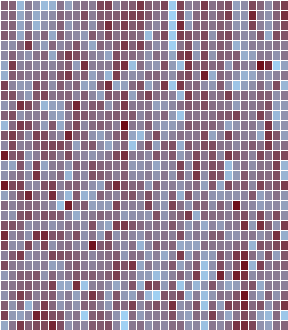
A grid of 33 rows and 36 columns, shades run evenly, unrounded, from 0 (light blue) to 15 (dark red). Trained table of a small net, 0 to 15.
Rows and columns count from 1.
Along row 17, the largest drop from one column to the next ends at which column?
36
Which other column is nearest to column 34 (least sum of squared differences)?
2
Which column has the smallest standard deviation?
13
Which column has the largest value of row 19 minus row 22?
1
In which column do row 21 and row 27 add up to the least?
8
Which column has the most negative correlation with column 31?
26
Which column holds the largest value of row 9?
14
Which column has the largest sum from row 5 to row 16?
16
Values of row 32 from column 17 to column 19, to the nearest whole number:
8 4 6
